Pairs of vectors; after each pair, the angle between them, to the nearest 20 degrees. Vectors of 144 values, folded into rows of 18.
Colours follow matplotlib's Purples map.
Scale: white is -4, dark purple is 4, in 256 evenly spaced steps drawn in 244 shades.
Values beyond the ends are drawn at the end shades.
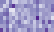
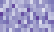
60 degrees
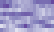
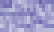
40 degrees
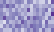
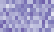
160 degrees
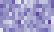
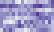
40 degrees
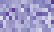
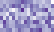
160 degrees
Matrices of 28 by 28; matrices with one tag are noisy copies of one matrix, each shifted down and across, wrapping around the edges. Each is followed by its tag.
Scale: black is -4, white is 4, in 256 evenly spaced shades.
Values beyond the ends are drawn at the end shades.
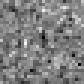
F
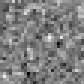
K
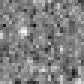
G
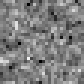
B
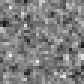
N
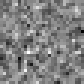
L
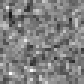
F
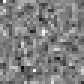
K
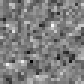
K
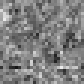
G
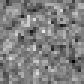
B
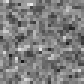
L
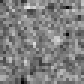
G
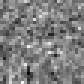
F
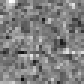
G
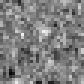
G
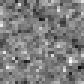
B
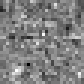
G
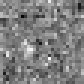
G
